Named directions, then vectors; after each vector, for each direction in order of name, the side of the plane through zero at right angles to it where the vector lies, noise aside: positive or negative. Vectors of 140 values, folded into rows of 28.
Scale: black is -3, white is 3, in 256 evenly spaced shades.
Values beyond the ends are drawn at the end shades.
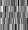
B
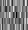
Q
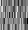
positive, negative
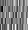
negative, positive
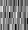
positive, negative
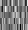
negative, negative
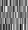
negative, negative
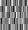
negative, negative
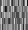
positive, positive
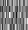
negative, positive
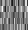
positive, positive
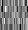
negative, negative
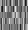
negative, negative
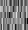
positive, negative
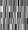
positive, negative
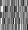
positive, positive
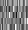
negative, positive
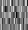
positive, positive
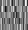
positive, positive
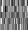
positive, positive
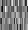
negative, negative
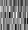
positive, negative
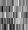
negative, positive
